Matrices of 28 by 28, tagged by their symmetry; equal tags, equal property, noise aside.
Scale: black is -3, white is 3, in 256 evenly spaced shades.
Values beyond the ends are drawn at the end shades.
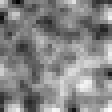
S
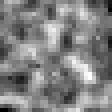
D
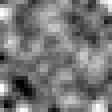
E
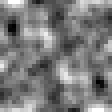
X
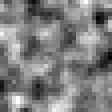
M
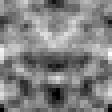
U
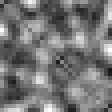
S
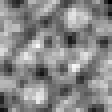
X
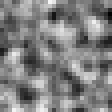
M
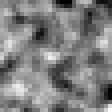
D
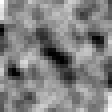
X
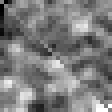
D
